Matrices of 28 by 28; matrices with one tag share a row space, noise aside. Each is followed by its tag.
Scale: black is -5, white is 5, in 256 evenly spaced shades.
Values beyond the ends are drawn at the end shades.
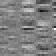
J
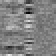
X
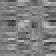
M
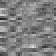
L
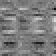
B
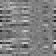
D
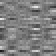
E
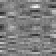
E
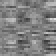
M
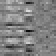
X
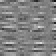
B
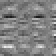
B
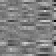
J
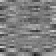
E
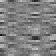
E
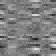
E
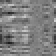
D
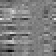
D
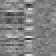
X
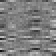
E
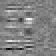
X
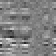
D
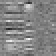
X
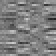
M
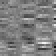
J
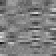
E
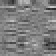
M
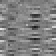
E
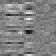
X
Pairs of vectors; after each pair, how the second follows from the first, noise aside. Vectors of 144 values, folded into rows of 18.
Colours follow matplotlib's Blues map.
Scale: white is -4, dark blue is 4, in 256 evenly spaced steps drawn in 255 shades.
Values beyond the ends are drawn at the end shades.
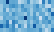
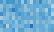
wrapped around, shrunk.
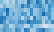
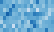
wrapped around, partly zeroed.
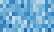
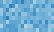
wrapped around, shrunk.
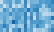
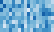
negated.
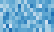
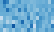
reversed, negated, partly zeroed.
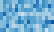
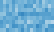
negated, shrunk.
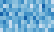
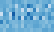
wrapped around, partly zeroed.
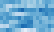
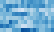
negated.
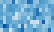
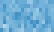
negated, shrunk.
